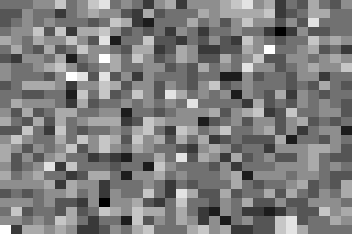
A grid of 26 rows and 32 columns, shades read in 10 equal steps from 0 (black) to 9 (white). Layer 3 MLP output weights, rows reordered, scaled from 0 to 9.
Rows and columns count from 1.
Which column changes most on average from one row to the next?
7
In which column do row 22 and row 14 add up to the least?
19
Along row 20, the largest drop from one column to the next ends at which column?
23
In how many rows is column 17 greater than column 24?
13
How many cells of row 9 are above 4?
10
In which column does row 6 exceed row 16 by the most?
25
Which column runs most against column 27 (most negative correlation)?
8
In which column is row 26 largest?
1
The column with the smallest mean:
12
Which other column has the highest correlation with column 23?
29
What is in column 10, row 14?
6
